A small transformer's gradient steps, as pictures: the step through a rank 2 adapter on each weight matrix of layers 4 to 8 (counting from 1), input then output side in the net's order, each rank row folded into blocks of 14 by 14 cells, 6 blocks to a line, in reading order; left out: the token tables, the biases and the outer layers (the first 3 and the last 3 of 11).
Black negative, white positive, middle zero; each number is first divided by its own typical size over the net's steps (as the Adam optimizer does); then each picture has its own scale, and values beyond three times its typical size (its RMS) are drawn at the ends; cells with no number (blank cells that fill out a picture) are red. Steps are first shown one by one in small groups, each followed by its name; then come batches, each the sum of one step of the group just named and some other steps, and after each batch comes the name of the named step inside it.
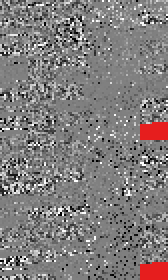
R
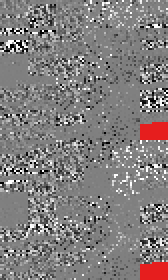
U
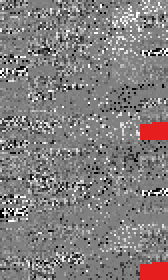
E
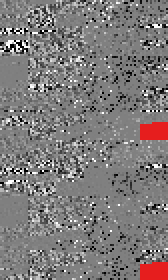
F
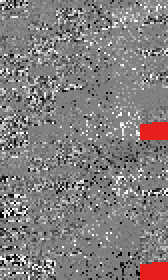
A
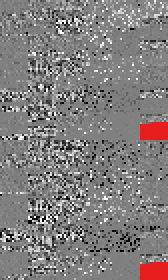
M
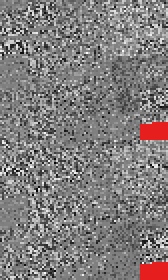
U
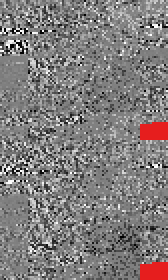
F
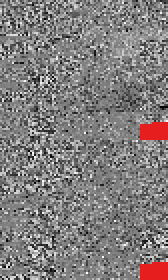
M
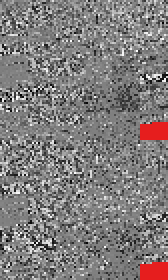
M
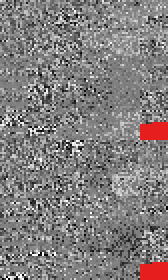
A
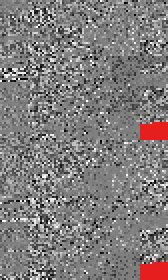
F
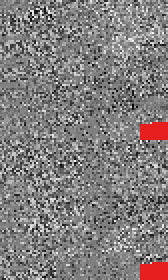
U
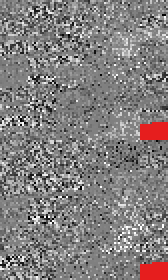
F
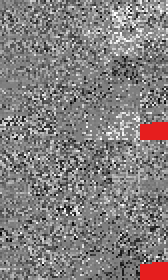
M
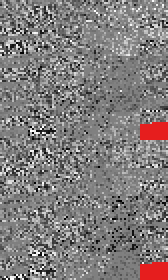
F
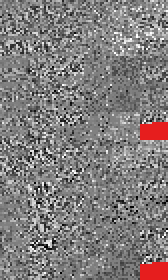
F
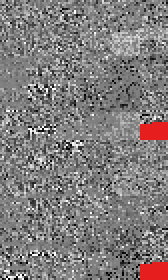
A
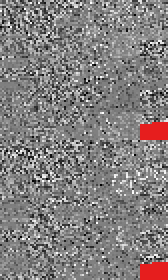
U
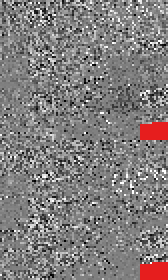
U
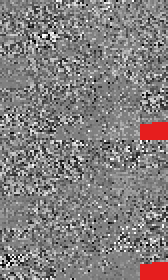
M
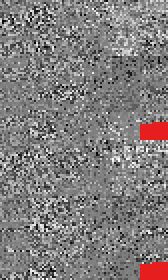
F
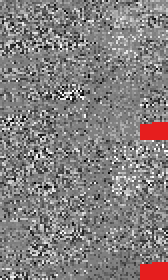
R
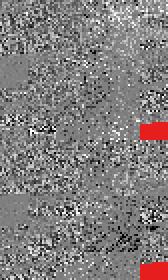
R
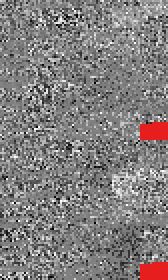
A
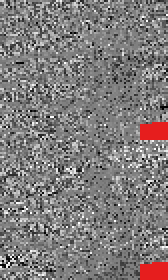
A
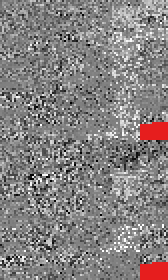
R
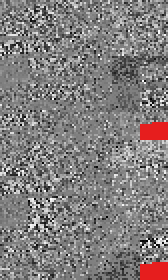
U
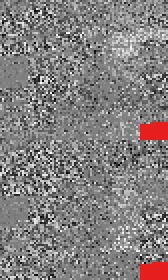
F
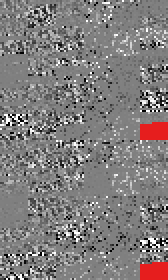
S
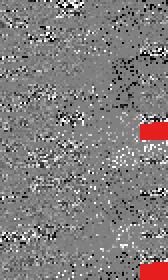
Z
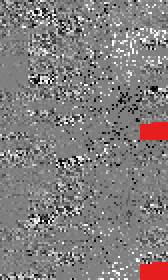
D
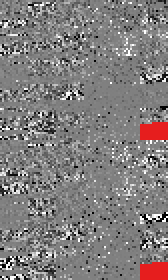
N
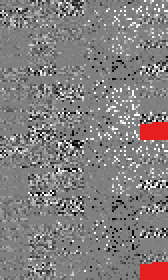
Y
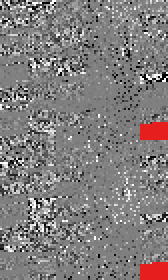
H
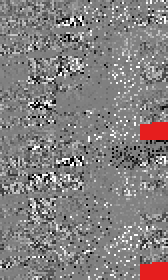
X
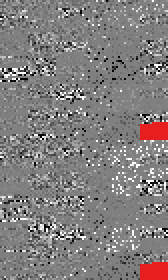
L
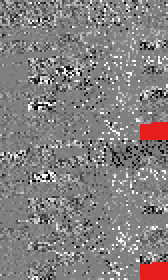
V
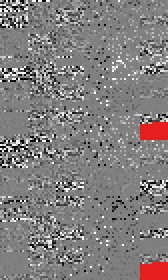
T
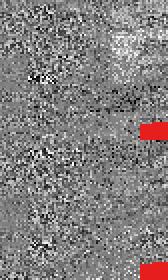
X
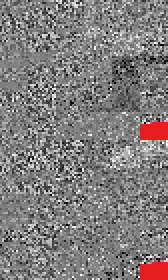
Z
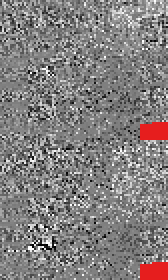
L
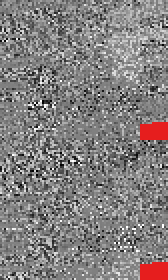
D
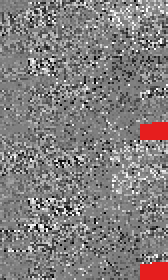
L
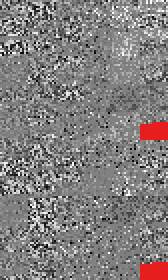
X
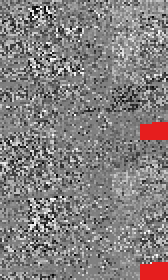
H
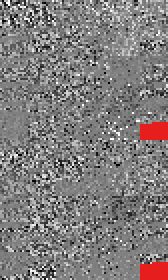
V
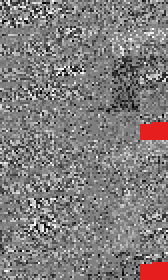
H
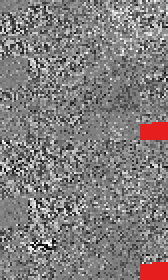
H
